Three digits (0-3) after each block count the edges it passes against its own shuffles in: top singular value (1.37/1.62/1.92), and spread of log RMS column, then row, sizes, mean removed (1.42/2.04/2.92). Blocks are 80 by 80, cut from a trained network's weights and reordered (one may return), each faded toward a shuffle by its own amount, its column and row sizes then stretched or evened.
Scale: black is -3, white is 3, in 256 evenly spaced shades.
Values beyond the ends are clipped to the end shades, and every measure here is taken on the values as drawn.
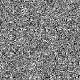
1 0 1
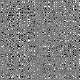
0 3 3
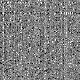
2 1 1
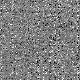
0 2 0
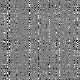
2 3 2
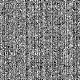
3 1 1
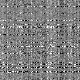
3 0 3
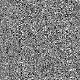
1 2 0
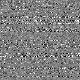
0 0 3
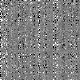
1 3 2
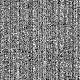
3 0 0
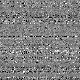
1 0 3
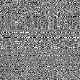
2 1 3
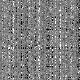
3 3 1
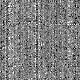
3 2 1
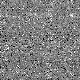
0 1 1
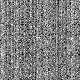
3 0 0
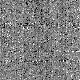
1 0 1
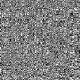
2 2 1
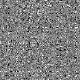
0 2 2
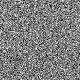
1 0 0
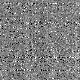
0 0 2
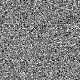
1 0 1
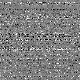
1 0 3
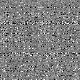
0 0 3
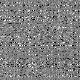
1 0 3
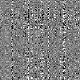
3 3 2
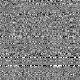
3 0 3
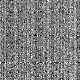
3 0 2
